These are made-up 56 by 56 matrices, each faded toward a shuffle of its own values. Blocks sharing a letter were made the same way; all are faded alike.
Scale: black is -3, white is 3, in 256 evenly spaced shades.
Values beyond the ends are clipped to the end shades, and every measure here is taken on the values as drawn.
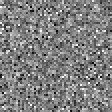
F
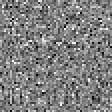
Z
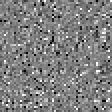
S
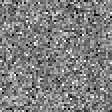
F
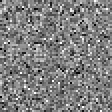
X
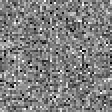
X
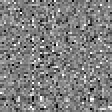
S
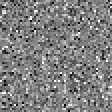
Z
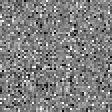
Z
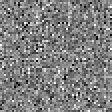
X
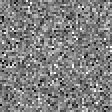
F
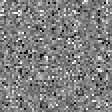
Z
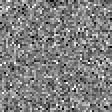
F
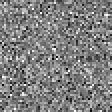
X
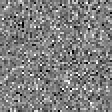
S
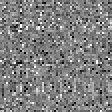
S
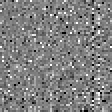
S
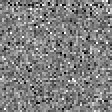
F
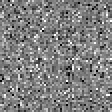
S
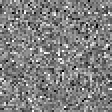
F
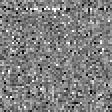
F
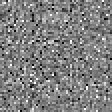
Z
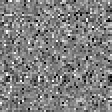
Z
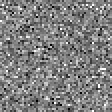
F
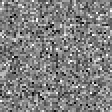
F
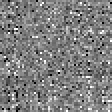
S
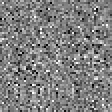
Z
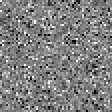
Z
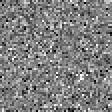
F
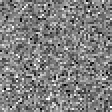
F
